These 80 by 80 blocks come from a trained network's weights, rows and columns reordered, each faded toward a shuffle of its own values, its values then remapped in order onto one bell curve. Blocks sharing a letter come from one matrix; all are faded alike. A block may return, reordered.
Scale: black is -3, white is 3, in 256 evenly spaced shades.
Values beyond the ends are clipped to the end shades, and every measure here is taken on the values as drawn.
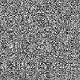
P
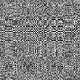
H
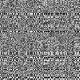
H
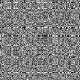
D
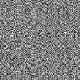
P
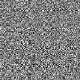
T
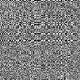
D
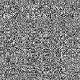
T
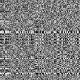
D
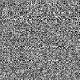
T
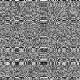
H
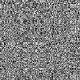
P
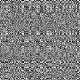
H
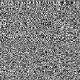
T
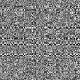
D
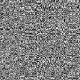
P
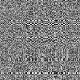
D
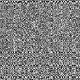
D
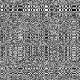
H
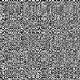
D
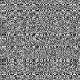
H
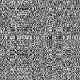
H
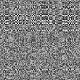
D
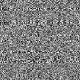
T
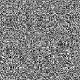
T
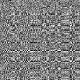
H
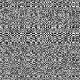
H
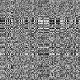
H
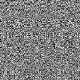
T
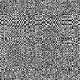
D
